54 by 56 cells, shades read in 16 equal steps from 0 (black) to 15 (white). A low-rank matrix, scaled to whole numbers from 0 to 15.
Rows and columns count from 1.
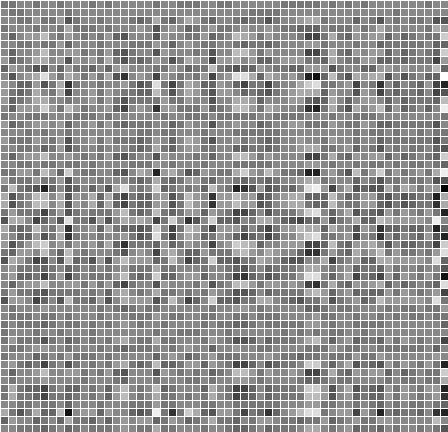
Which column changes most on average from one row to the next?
56
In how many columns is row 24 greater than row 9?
20
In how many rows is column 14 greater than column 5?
7
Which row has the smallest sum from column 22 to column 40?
28
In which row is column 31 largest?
10
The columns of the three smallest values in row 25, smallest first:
55, 27, 16
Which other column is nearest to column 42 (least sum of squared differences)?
14
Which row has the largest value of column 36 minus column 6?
24
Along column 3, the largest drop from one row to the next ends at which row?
29
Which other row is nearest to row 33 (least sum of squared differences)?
38
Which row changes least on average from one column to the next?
2
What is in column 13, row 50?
8
